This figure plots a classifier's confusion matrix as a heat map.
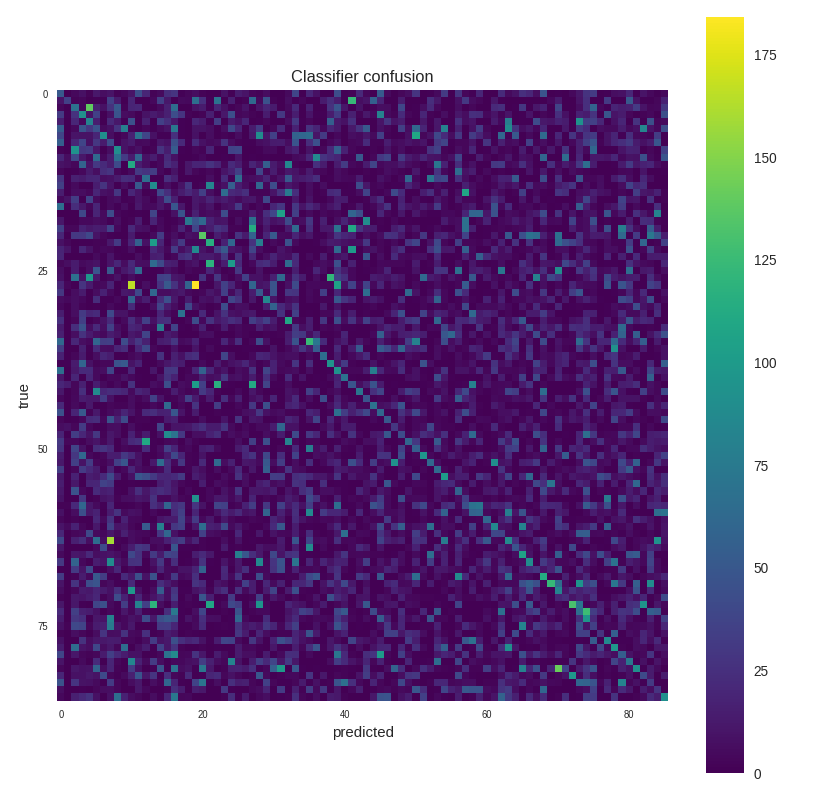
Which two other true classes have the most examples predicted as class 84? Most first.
63, 17
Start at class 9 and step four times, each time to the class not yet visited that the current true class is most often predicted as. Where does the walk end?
7
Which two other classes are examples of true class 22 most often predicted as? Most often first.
41, 19
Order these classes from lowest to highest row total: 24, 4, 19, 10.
24, 4, 19, 10
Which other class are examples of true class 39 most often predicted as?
44
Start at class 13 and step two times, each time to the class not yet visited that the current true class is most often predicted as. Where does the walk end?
28
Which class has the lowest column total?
1
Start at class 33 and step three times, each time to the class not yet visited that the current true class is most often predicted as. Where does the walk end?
19
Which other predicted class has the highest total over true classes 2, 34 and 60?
4
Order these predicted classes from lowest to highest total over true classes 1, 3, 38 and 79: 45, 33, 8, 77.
33, 77, 8, 45
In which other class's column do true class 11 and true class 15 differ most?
56
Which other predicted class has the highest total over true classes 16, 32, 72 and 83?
73
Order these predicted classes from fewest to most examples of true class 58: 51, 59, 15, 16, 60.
60, 16, 51, 15, 59
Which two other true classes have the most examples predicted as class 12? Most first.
49, 61
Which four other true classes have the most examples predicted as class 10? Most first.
27, 70, 80, 29
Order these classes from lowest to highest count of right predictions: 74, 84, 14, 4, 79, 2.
84, 14, 79, 2, 4, 74
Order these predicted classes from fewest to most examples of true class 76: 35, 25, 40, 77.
77, 40, 25, 35
